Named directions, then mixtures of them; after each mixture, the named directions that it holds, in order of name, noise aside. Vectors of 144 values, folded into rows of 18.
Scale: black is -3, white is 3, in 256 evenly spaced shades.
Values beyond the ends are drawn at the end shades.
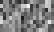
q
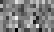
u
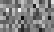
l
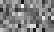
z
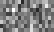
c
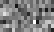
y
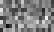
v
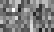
c, u.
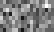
c, l, q.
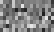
v, z.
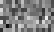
v.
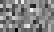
c, u.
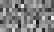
y, z.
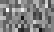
c, l.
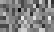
l.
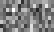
c.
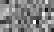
l, y.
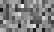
z.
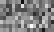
c, v, z.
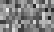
l, y.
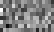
v.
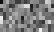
q.
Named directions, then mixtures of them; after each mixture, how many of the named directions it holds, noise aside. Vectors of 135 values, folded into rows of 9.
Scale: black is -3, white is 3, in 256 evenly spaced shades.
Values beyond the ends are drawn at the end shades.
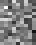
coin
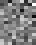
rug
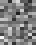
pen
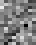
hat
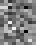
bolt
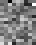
two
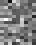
three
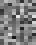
three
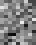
two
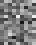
four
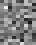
four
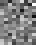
one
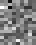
four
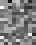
four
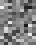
three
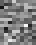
three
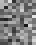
three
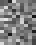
two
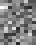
three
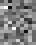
two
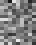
four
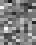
four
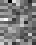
three
